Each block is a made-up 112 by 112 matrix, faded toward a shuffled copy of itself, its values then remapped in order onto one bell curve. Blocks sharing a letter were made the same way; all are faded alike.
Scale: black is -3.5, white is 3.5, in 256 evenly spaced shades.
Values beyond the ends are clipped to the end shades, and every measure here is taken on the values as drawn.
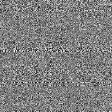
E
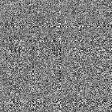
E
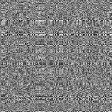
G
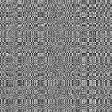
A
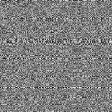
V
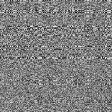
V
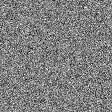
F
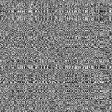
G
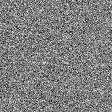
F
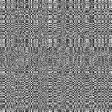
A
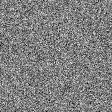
F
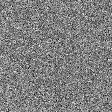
F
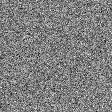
F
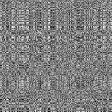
G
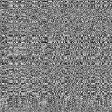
G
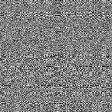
V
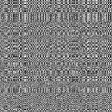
A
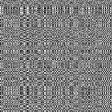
A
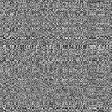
G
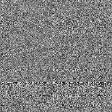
E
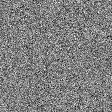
F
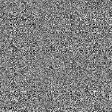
E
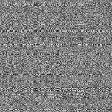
V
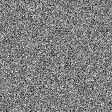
F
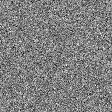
F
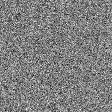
F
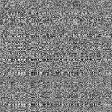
V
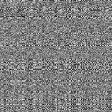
V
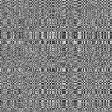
A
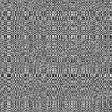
A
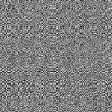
G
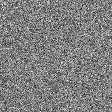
F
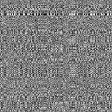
G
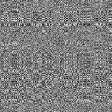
G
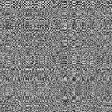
G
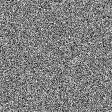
F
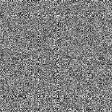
E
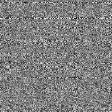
E
